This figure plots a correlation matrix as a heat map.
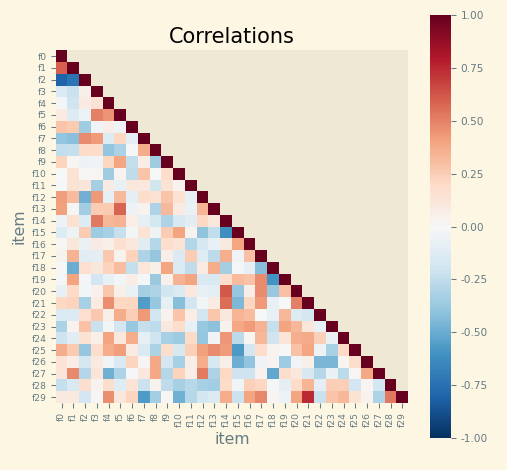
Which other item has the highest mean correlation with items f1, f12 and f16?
f0
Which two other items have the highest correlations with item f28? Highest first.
f29, f21
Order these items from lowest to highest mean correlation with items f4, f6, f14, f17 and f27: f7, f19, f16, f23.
f7, f23, f16, f19
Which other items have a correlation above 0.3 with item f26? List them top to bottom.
f8, f12, f27
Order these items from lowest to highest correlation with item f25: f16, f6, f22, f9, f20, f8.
f8, f16, f22, f6, f9, f20
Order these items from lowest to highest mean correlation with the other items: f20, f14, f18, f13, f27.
f18, f27, f13, f20, f14
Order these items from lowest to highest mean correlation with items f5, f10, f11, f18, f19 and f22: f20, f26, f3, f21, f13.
f26, f21, f20, f3, f13
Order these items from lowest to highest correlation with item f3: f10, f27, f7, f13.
f10, f27, f13, f7
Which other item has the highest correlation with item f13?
f5
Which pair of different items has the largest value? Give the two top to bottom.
f21, f29
